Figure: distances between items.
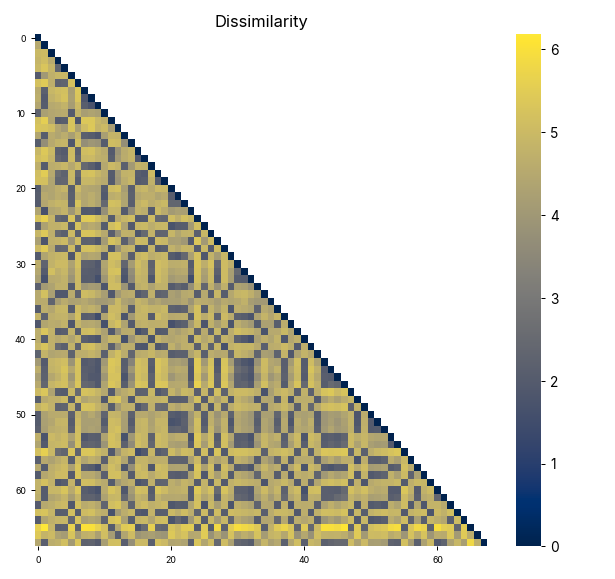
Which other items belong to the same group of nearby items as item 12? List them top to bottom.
66
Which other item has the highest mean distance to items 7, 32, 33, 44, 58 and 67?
65
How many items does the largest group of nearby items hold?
23
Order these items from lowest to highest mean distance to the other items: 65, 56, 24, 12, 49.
56, 49, 24, 65, 12
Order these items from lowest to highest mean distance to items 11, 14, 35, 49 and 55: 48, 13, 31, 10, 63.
63, 10, 48, 13, 31
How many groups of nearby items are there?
5
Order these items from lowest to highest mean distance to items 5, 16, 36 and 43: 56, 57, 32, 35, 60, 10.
10, 56, 32, 57, 60, 35
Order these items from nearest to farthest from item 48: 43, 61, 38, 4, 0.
38, 0, 43, 61, 4
